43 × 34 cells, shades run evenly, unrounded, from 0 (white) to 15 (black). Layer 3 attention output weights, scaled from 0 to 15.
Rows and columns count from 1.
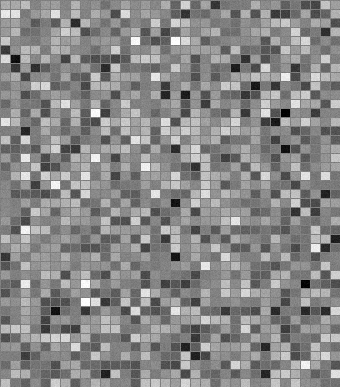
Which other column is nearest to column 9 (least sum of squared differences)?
25
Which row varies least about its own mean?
30
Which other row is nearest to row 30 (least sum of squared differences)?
36
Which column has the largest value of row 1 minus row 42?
29
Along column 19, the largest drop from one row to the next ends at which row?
40
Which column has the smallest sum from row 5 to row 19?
14
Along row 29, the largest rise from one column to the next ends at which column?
18
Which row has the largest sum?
35
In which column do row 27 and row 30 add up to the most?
34
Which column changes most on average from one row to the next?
33
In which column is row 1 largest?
22
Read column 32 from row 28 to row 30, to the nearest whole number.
1 10 8
